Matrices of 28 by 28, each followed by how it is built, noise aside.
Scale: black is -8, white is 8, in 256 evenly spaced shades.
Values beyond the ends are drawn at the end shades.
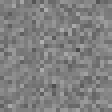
repeating rows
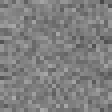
repeating rows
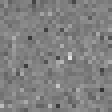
sparse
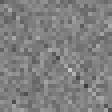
diagonal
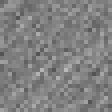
Hankel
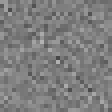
diagonal
